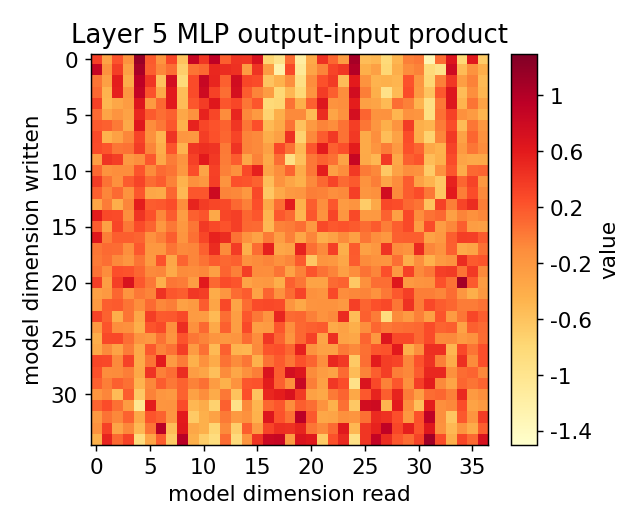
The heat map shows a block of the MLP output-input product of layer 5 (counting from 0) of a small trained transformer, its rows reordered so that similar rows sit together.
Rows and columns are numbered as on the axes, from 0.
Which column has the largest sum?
10
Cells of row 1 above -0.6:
31
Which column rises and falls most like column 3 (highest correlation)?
34
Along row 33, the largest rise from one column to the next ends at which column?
8
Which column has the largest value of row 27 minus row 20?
6
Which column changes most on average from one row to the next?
27
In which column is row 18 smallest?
20
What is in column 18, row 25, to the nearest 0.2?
-0.2
